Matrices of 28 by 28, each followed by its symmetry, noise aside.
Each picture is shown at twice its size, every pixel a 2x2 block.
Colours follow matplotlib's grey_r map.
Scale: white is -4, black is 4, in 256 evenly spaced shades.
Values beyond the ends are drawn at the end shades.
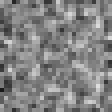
mirrored top to bottom.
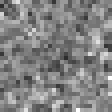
symmetric.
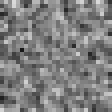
antisymmetric.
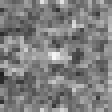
mirrored top to bottom.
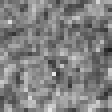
antisymmetric.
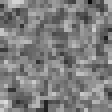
no symmetry.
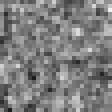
antisymmetric.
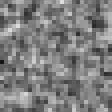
antisymmetric.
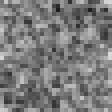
same after a half turn.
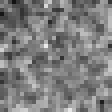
symmetric.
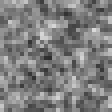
no symmetry.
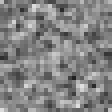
same after a half turn.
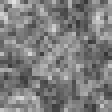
symmetric.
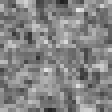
same after a half turn.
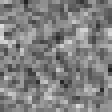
no symmetry.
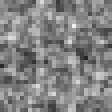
same after a half turn.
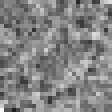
symmetric.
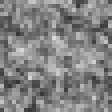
same after a half turn.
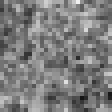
no symmetry.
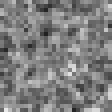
symmetric.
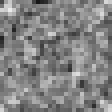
symmetric.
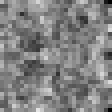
mirrored top to bottom.
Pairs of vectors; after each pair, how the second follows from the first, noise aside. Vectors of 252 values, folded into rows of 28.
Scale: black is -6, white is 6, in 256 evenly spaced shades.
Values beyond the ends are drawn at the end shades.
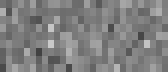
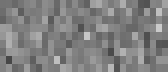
wrapped around.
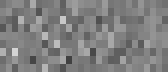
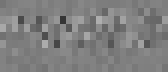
negated, partly zeroed.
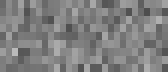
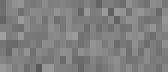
wrapped around, negated, shrunk.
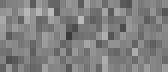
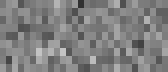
wrapped around.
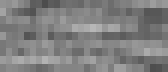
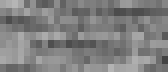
reversed, negated.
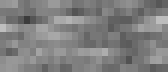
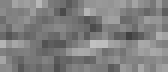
wrapped around.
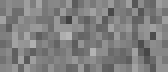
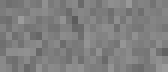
wrapped around, shrunk.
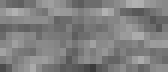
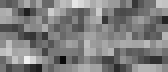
reversed, negated, scaled up.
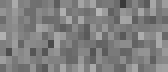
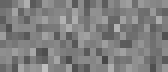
reversed, negated.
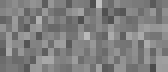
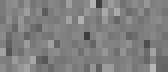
negated, partly zeroed.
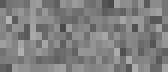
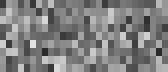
reversed, negated, scaled up.
